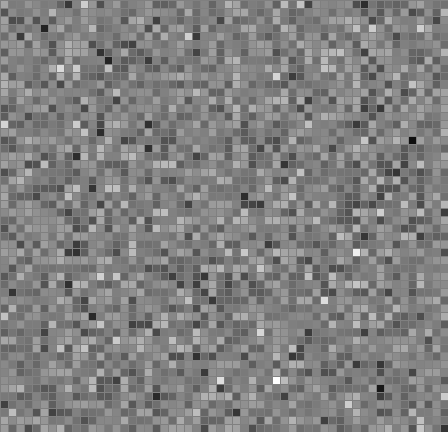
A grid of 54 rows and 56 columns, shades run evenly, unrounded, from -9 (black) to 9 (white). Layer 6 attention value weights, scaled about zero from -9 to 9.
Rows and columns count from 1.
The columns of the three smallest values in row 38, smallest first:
27, 11, 17
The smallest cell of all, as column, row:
52, 18
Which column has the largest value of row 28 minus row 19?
35
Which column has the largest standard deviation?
45
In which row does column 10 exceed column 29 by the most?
36
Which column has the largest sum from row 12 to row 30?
30
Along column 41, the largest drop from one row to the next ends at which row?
39
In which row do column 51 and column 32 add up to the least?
21
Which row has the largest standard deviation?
32
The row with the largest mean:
43
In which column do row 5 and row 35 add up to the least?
25
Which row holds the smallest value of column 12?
40
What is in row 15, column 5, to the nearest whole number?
-1
